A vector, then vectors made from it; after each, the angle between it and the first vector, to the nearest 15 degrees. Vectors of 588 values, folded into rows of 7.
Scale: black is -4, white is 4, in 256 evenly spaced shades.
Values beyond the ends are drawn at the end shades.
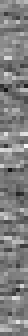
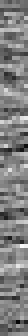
135 degrees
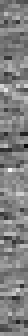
165 degrees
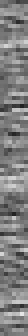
90 degrees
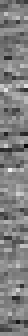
165 degrees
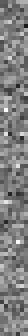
60 degrees
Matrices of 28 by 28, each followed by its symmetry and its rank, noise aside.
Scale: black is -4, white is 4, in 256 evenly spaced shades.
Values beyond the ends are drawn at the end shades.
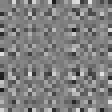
antisymmetric, rank two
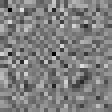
symmetric, rank four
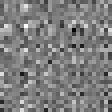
no symmetry, rank four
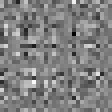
no symmetry, rank four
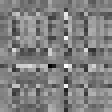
no symmetry, rank two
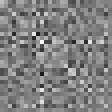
symmetric, rank three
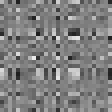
no symmetry, rank two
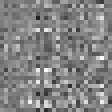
no symmetry, rank four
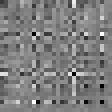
symmetric, rank two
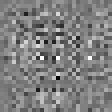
no symmetry, rank four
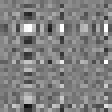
no symmetry, rank two
